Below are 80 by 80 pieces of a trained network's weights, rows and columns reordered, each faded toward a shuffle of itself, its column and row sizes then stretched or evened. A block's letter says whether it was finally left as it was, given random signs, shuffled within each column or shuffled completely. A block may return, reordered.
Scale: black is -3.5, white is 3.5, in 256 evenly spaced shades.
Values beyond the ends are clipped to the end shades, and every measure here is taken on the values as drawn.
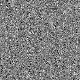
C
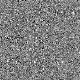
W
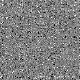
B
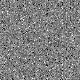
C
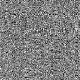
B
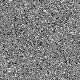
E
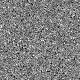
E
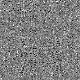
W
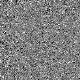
W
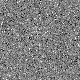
E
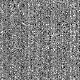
B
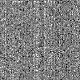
B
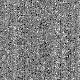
C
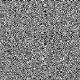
B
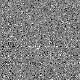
W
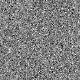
C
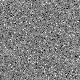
E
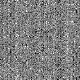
B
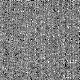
B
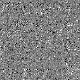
W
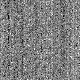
C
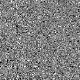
W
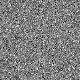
C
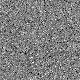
E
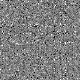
W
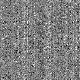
B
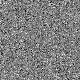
E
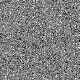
C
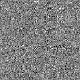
B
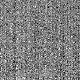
B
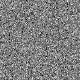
C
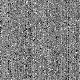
C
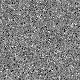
E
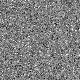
E
